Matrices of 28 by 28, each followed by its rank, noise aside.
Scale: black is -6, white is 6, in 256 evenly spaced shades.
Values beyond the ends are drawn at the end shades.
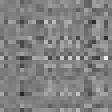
three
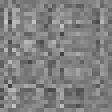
three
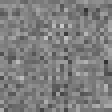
eight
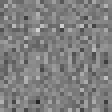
four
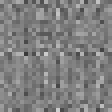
four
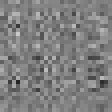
three
